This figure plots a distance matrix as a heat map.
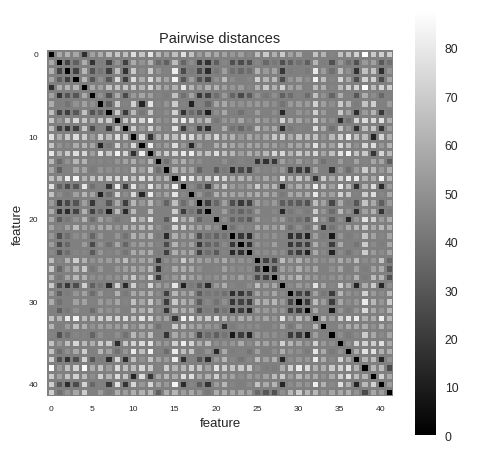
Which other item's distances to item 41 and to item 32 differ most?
15
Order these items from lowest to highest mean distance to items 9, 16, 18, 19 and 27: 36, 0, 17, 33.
17, 36, 33, 0
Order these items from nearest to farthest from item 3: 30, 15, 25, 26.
30, 26, 25, 15
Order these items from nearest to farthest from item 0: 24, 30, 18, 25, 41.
24, 18, 30, 25, 41
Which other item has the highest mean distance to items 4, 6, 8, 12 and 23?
38
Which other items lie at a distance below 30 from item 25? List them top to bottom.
13, 26, 27
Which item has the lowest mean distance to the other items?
1
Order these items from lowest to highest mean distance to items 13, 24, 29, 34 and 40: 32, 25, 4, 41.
25, 41, 4, 32
